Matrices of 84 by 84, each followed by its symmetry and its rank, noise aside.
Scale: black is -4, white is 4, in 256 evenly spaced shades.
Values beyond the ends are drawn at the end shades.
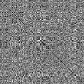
symmetric, rank six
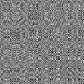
symmetric, rank four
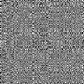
no symmetry, rank five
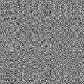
no symmetry, rank six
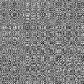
symmetric, rank four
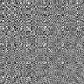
symmetric, rank four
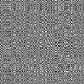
no symmetry, rank four
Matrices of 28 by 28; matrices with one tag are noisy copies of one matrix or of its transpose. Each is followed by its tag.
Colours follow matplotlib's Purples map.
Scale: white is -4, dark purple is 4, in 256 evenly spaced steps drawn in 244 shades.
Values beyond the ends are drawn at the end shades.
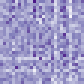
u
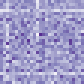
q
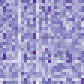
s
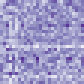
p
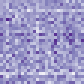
q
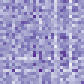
u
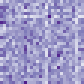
p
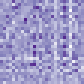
u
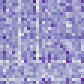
s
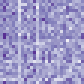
s
